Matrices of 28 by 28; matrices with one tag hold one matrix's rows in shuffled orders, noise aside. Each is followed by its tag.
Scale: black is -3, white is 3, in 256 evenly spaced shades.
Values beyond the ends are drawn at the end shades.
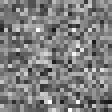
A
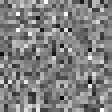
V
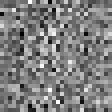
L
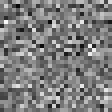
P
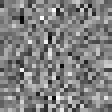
L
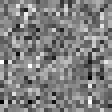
V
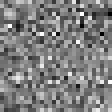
P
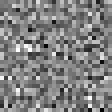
V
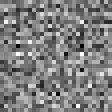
P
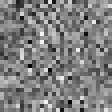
L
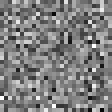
V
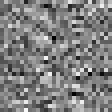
A
